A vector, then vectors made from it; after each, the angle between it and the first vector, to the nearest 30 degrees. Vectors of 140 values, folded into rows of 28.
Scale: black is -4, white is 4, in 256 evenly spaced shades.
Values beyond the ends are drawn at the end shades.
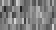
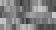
90 degrees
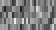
30 degrees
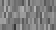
120 degrees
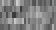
30 degrees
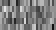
150 degrees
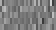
120 degrees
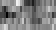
60 degrees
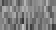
120 degrees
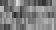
60 degrees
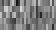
150 degrees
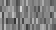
120 degrees
